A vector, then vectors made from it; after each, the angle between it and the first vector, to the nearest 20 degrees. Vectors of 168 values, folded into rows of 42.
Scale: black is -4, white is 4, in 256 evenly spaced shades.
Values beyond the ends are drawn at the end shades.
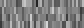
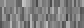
20 degrees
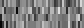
60 degrees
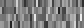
140 degrees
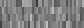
20 degrees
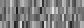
80 degrees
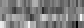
120 degrees
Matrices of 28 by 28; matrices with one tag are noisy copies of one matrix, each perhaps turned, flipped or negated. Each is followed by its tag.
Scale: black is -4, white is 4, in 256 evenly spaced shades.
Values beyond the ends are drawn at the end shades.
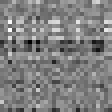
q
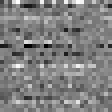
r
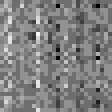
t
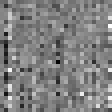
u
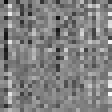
u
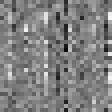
r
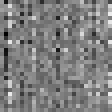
u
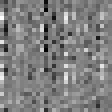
r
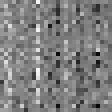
t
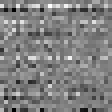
u
